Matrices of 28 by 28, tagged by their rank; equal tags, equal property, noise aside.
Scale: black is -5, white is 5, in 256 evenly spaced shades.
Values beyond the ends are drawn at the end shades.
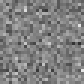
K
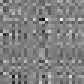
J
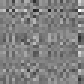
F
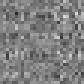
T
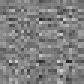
T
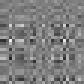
F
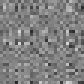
T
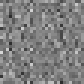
K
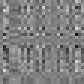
F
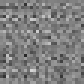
T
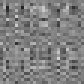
J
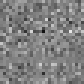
K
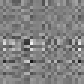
F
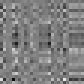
F
